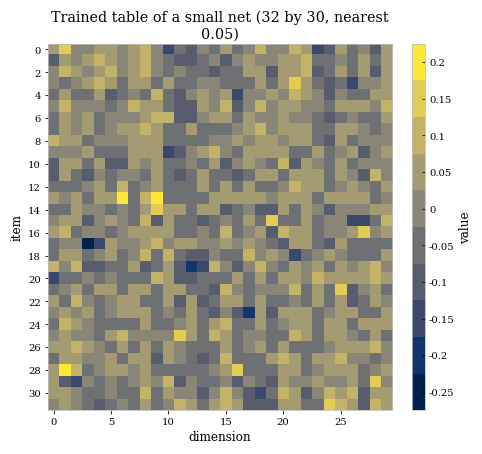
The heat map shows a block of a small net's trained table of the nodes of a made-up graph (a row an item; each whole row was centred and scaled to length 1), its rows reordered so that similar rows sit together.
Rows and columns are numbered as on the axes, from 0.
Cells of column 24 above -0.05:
14
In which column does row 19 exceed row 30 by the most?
18
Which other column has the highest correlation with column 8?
5
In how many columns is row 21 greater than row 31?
12
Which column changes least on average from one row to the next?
22
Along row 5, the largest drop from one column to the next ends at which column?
16
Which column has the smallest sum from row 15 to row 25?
13
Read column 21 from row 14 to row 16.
-0.05 -0.05 0.05
